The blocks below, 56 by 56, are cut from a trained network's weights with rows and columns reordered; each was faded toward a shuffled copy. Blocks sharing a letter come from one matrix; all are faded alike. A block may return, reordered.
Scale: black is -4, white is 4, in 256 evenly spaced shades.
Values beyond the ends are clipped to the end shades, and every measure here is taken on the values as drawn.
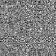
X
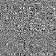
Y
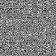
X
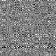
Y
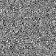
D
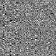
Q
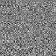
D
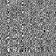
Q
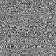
X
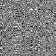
Y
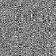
Q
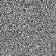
D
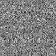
D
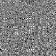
Y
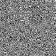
D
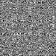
D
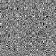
Q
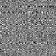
Y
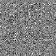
Q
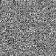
D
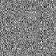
Q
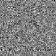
D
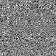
D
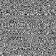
X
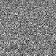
D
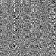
Q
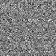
D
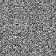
D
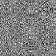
Q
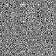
Q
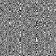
Q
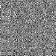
Q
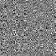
Q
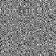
Q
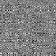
Y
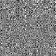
Q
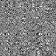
Y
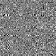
Y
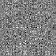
Y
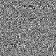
D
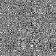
Q
